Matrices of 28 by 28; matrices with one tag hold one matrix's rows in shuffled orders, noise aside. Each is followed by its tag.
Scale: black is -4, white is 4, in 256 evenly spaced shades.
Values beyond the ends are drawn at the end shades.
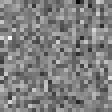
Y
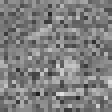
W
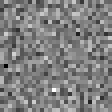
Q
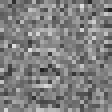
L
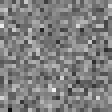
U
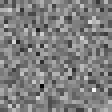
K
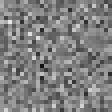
K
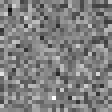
U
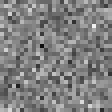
K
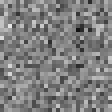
Y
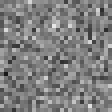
Q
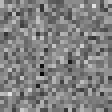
K
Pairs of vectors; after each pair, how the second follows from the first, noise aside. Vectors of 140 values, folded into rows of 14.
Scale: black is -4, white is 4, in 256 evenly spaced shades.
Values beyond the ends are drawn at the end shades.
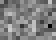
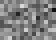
shuffled.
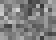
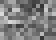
copied.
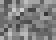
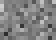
wrapped around, partly zeroed.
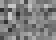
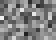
shuffled.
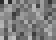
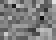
shuffled.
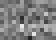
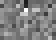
wrapped around, partly zeroed.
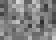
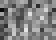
wrapped around, negated.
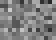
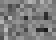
wrapped around, partly zeroed.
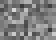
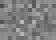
wrapped around, shrunk.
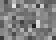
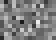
copied.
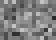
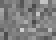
partly zeroed.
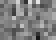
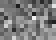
shuffled.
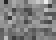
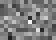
shuffled.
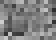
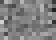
partly zeroed.
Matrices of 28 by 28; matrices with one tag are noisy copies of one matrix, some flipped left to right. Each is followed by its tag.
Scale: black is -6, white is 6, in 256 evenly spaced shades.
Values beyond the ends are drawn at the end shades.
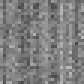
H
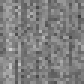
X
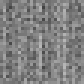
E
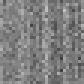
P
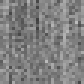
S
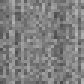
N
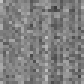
P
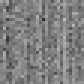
E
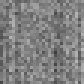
N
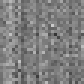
X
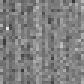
P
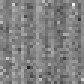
H
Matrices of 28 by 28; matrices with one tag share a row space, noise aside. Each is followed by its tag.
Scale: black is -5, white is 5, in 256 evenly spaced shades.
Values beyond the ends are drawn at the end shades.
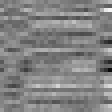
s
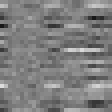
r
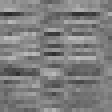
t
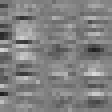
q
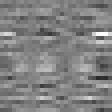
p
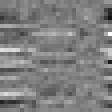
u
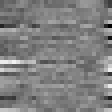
u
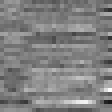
s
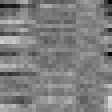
u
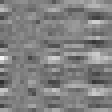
r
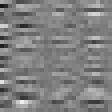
q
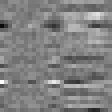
r
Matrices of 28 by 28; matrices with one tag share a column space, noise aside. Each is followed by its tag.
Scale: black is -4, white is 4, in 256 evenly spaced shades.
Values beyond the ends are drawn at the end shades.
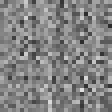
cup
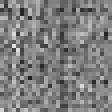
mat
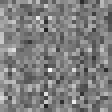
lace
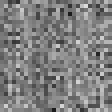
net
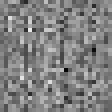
lace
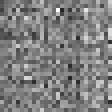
mat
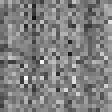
cup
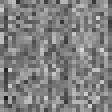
lace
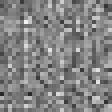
lace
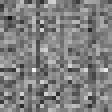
lace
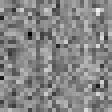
mat
